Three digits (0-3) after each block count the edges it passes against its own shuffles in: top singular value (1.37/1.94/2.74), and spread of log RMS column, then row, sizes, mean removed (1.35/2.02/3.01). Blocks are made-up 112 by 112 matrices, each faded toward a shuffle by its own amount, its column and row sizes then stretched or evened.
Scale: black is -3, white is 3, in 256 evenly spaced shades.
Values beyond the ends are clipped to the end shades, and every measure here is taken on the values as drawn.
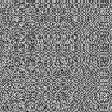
3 0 1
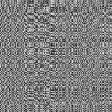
3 3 1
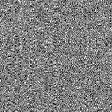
2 1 0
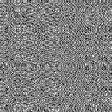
3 0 0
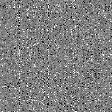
2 2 1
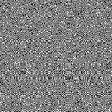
3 0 2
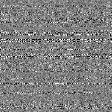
2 0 3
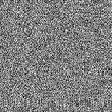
2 0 0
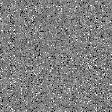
1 2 1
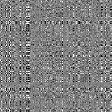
3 3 3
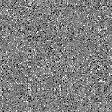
2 1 1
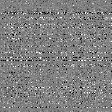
1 2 3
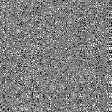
2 2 0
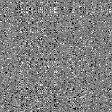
2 2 2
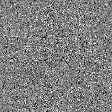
1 2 1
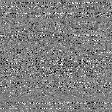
1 1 3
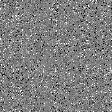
1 2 1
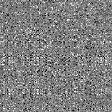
2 1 2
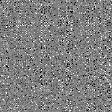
2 2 1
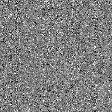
1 2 1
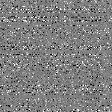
1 1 3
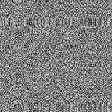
3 1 1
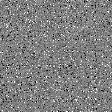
0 1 2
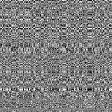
3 1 3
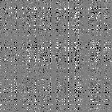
2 3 3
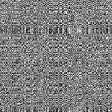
3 2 2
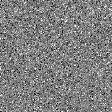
1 1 0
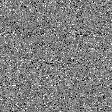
0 0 2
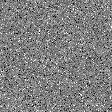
0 0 1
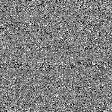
0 0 2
